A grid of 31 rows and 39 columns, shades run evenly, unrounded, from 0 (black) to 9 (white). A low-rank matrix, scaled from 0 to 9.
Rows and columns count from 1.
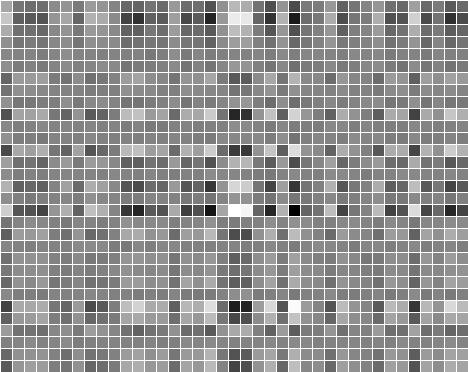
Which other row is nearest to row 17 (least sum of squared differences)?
6
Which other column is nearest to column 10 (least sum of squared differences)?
5
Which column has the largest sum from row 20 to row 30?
25
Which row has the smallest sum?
18
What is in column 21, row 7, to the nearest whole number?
3
